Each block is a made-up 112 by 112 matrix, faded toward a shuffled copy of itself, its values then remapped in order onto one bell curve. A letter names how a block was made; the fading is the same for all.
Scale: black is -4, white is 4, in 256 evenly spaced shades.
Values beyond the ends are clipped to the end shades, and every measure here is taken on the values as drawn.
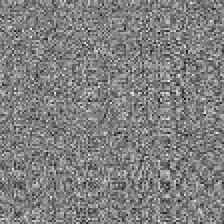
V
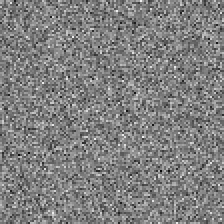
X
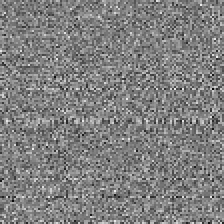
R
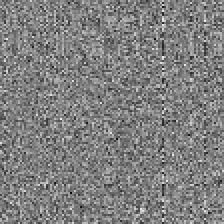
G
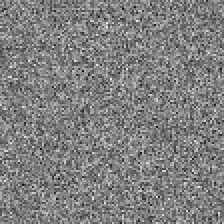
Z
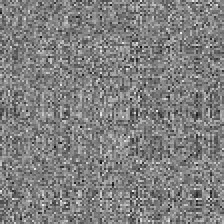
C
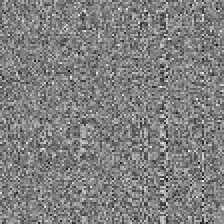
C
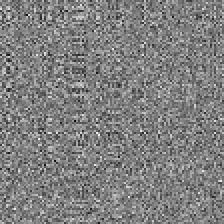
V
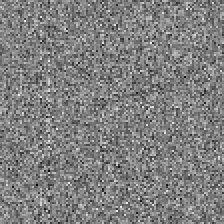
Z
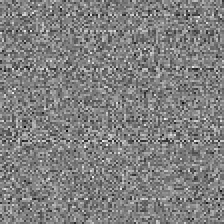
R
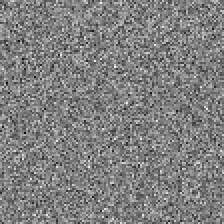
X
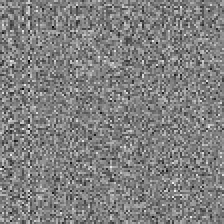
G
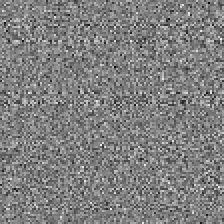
R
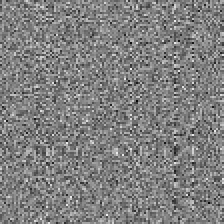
C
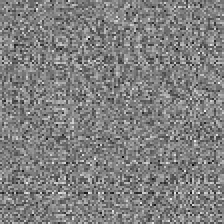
R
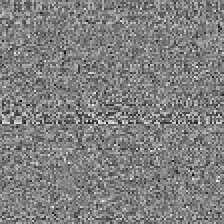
R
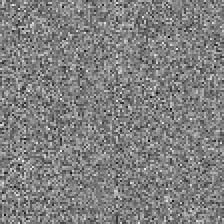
Z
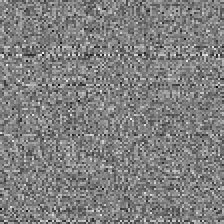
R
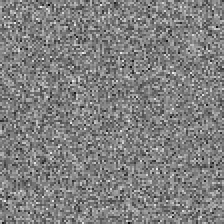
X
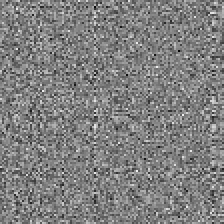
G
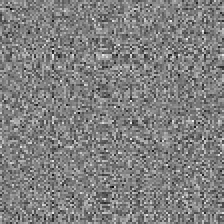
V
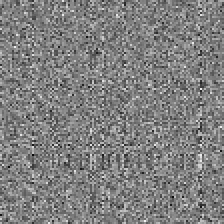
G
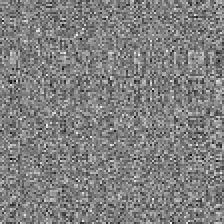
V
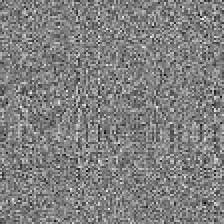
C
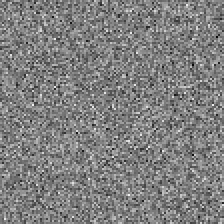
X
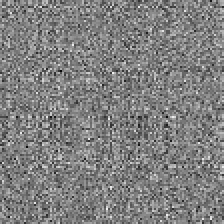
V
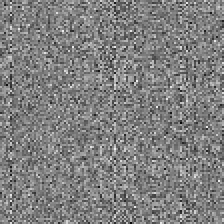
G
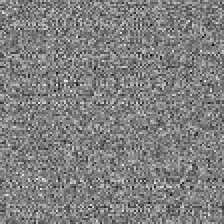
R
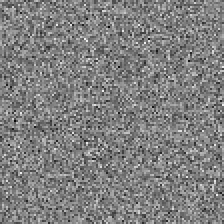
X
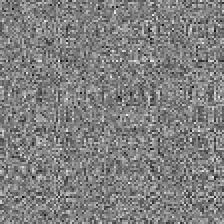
V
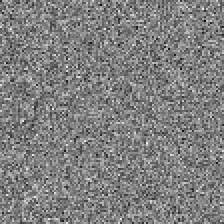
Z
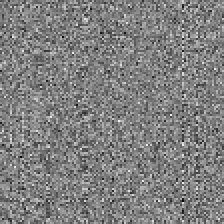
G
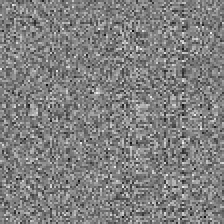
C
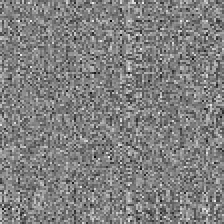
C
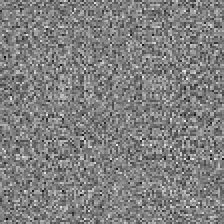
V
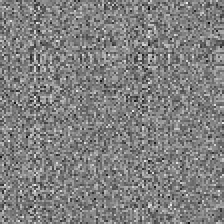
C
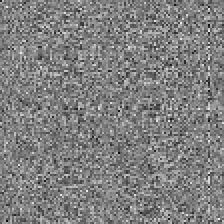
G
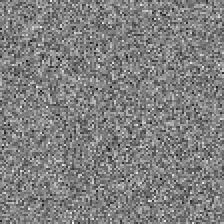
X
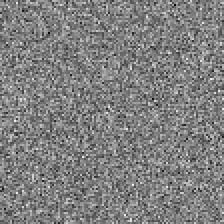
X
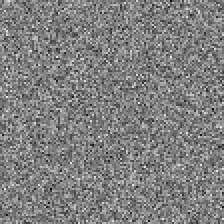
X
